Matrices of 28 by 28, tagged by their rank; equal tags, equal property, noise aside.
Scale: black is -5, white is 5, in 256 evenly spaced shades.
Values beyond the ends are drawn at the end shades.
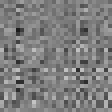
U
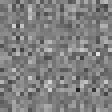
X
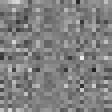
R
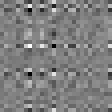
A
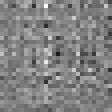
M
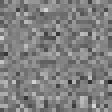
X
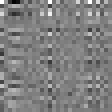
A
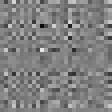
U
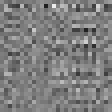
M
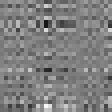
U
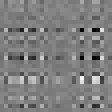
A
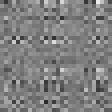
U
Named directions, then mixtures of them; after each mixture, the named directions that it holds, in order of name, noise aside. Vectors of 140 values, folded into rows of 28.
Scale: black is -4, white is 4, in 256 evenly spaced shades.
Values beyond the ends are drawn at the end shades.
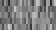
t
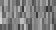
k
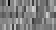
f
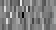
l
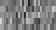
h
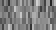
t.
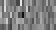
k, l.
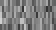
k.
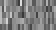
k, l.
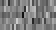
f, l.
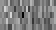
l, t.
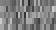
h.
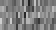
h.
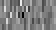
l.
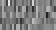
f, k.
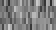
t.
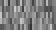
k, t.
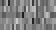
f, l.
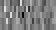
l.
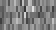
f, h.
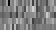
f.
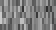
k.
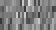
h.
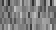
t.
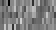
f, t.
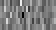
l.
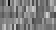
f.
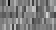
f.
